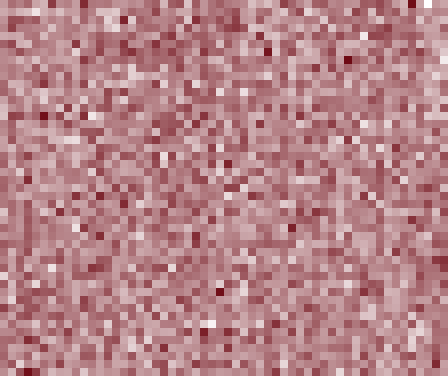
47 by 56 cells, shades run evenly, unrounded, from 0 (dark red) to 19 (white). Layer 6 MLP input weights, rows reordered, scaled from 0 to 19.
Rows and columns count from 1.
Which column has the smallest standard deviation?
9
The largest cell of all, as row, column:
1, 54
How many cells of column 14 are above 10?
14
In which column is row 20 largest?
21
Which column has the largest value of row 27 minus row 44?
6
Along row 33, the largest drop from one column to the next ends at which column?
33
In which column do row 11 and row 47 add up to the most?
25
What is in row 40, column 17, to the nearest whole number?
7
